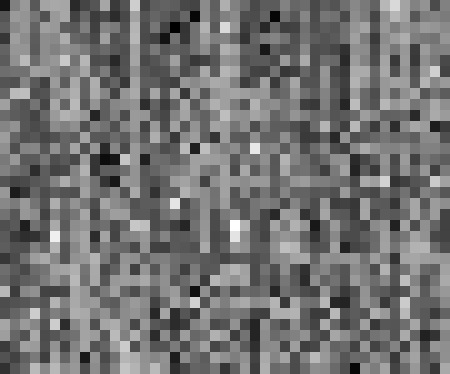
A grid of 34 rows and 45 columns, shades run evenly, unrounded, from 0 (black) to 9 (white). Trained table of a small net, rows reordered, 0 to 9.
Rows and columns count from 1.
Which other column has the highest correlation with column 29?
34
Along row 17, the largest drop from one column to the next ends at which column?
40
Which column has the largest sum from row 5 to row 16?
23
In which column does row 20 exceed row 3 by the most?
18
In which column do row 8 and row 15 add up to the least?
11
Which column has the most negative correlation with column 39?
12
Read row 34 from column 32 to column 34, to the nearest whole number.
5 5 4
